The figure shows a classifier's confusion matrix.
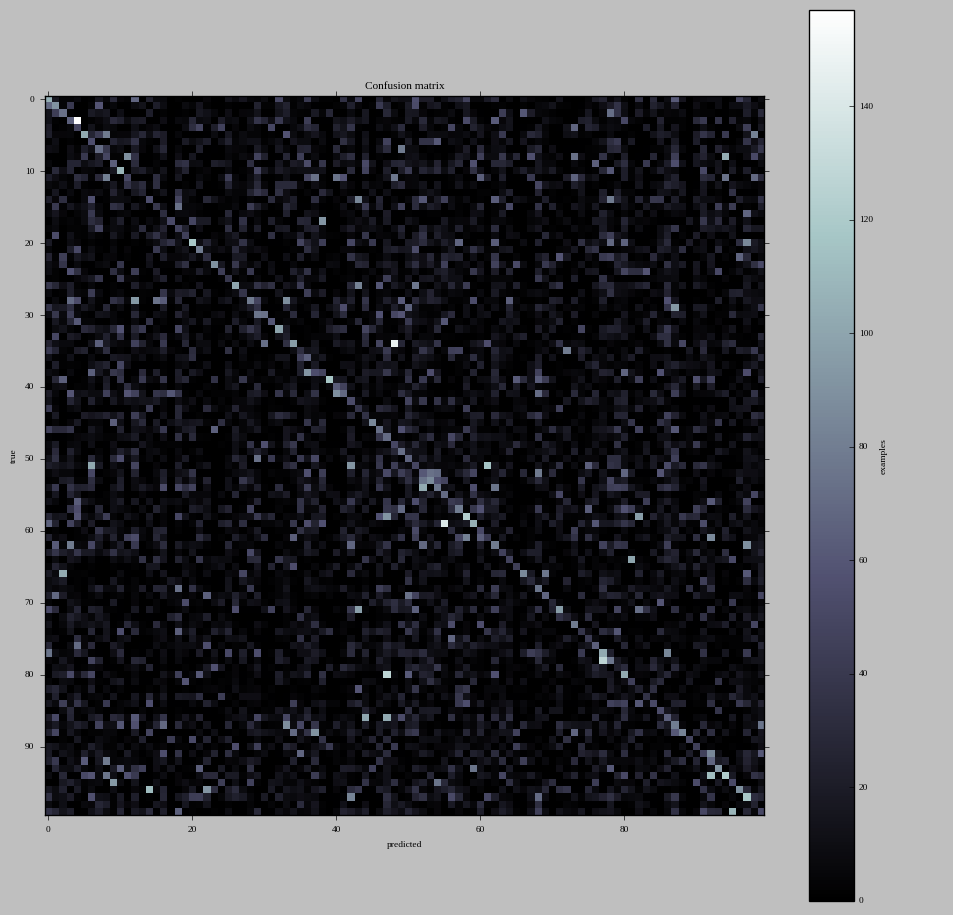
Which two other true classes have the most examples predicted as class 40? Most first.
41, 11
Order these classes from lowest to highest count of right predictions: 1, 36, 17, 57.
17, 36, 57, 1
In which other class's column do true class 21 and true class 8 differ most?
94
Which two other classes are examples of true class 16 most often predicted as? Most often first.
97, 6
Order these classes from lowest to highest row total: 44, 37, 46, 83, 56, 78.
37, 83, 78, 44, 56, 46
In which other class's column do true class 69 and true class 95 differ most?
9
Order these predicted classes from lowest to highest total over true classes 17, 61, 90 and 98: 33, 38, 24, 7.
24, 33, 7, 38
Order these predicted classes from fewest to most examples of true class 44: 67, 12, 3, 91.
3, 91, 67, 12
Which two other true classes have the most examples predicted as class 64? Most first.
28, 15
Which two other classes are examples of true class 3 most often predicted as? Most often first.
4, 62
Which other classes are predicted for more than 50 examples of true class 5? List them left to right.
8, 33, 98
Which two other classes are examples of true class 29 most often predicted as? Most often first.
87, 50
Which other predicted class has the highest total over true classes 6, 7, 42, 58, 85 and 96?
47
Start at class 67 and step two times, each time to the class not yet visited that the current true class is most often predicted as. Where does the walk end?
92
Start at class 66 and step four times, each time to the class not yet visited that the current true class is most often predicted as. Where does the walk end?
86
